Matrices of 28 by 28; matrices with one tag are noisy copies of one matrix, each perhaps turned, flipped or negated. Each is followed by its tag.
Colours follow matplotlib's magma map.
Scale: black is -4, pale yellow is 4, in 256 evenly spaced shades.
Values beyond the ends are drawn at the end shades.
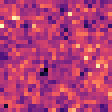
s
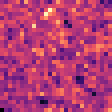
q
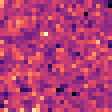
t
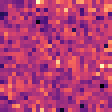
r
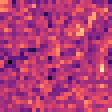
q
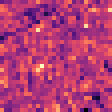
s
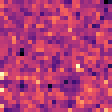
t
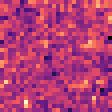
r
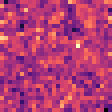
t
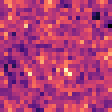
s
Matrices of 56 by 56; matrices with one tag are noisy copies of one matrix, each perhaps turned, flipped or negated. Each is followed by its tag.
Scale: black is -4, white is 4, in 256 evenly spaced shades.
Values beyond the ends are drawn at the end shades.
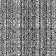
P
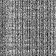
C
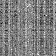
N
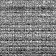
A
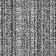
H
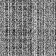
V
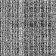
V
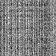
C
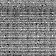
C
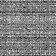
H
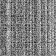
A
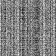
H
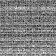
A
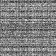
N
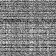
V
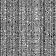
H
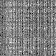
C
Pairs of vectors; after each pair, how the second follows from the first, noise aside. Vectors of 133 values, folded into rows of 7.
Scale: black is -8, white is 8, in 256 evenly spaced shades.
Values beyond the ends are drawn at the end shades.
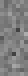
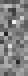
reversed, negated, scaled up.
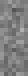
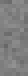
reversed, negated, shrunk.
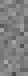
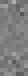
reversed, negated, partly zeroed.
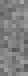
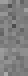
reversed, partly zeroed.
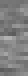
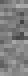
reversed, negated.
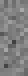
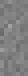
wrapped around, negated, shrunk.
